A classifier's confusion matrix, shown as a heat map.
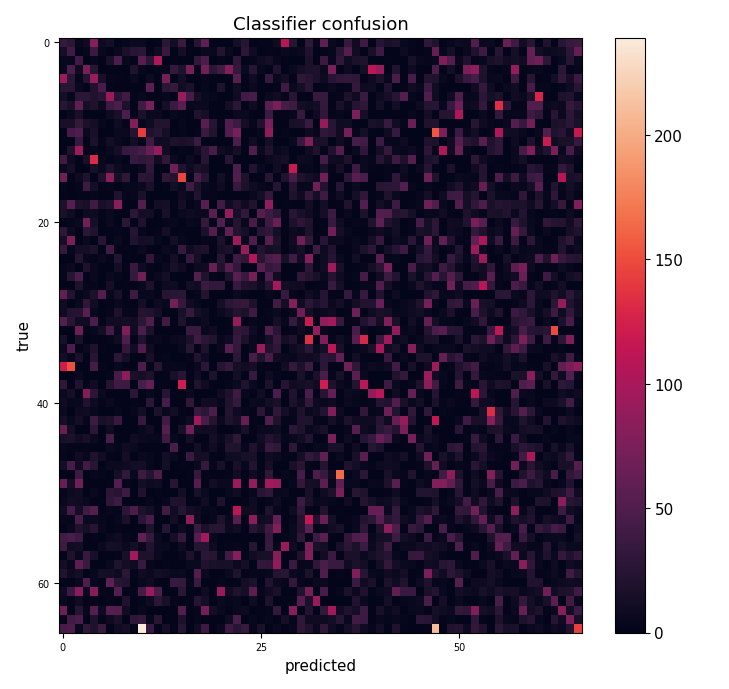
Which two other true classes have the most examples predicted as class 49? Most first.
48, 27
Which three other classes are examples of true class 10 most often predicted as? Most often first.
47, 65, 55
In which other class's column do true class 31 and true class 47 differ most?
34
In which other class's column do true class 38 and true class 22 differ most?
15
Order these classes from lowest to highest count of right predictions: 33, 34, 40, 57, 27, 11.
40, 11, 57, 33, 27, 34
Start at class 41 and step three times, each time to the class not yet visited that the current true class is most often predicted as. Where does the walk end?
53
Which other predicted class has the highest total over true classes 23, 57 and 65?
10
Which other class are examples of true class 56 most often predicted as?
28
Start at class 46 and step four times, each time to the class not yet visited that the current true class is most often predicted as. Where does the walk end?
50
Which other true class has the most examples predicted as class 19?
25
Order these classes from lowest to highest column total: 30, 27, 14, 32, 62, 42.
14, 32, 62, 30, 42, 27
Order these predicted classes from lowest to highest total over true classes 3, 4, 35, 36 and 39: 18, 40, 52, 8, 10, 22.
8, 10, 18, 22, 40, 52
